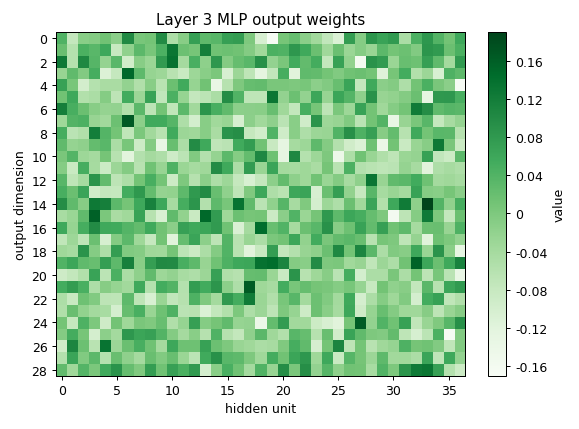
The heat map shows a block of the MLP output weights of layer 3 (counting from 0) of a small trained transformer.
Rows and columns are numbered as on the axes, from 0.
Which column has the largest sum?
33
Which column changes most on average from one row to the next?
18
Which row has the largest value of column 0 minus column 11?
2
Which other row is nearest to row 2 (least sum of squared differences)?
1
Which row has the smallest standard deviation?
23
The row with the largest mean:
19
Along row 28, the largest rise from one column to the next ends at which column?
20
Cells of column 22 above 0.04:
5
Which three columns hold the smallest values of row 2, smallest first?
27, 6, 24
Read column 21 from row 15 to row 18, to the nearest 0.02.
0.04 -0.04 0.06 -0.06
